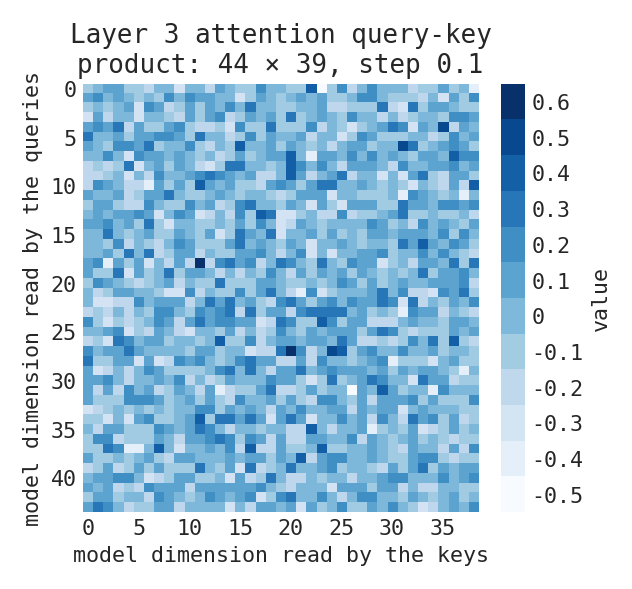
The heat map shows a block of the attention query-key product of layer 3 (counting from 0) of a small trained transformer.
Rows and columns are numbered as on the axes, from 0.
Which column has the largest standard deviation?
20
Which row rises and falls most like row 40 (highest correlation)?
4
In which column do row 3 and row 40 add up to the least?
14
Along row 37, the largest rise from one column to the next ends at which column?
16
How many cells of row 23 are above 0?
18
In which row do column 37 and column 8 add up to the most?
19
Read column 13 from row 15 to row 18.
-0.3 -0.1 -0.1 0.2
